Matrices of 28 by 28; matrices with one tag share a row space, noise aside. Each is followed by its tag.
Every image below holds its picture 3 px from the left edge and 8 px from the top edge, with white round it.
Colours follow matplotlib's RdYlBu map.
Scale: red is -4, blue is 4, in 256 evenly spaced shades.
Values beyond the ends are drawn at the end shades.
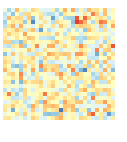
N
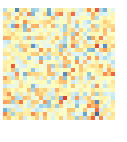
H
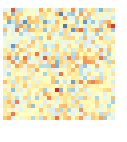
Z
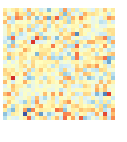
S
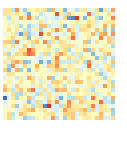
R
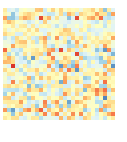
S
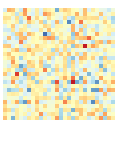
Z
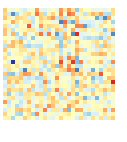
S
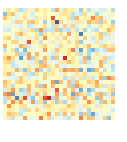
Z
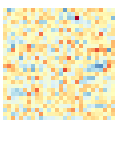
S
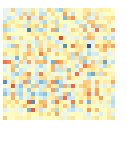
H
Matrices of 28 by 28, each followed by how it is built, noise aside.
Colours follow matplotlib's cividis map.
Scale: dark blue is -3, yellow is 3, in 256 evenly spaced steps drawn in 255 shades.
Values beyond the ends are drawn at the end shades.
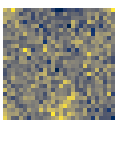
smooth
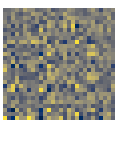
low rank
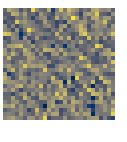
Toeplitz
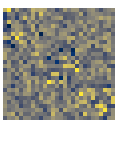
block diagonal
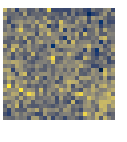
smooth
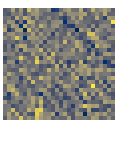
Toeplitz
